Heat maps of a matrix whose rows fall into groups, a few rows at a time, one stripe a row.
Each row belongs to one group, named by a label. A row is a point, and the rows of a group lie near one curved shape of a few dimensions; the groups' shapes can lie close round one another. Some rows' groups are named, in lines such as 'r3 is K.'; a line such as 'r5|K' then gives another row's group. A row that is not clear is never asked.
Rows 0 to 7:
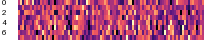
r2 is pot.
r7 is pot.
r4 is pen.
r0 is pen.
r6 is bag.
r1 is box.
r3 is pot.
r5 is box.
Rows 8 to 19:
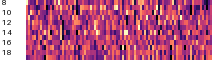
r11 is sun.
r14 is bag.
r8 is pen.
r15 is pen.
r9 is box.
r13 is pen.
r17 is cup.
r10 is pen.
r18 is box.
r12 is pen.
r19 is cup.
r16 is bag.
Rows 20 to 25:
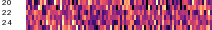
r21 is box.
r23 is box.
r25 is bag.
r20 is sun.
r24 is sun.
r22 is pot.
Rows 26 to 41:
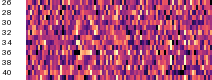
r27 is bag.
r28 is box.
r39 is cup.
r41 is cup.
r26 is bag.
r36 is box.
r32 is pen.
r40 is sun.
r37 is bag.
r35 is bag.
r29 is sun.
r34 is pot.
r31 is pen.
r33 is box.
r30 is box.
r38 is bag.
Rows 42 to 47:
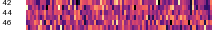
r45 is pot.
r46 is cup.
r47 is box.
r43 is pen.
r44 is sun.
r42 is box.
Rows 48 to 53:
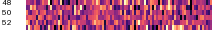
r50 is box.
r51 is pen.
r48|bag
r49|pen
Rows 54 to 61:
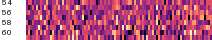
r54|box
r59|box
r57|cup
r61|sun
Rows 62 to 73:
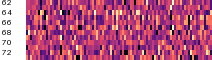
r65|cup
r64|bag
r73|pen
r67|bag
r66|cup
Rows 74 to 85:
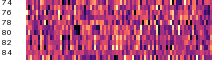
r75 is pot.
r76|pen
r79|box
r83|bag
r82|bag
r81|bag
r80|box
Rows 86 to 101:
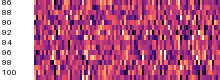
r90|cup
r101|box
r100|pen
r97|pot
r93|pot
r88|sun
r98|cup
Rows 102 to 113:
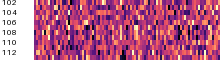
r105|pot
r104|box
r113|bag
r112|sun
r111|pen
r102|pen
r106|pot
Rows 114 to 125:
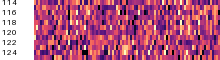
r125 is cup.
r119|sun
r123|bag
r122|bag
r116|bag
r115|pot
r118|bag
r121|box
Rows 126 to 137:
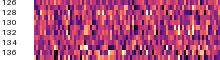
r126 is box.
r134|bag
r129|sun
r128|pot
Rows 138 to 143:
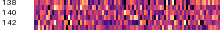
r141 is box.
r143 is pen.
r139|sun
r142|box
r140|bag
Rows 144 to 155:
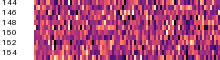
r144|box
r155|sun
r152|sun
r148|box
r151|cup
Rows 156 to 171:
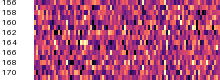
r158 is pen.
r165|pot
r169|pot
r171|pot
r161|cup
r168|cup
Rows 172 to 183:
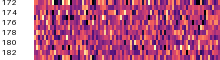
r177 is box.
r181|sun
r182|box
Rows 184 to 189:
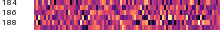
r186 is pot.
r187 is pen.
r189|box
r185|sun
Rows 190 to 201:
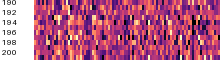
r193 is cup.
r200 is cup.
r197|bag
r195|pen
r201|bag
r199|sun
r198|box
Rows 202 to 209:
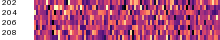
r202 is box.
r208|cup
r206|bag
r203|sun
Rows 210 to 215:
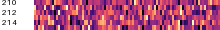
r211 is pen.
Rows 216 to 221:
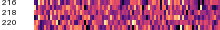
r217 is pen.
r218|sun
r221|bag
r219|pen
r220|bag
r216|pen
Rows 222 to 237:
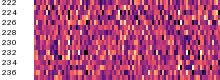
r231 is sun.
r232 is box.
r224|bag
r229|pot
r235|bag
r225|pot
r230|box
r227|bag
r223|bag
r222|box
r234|bag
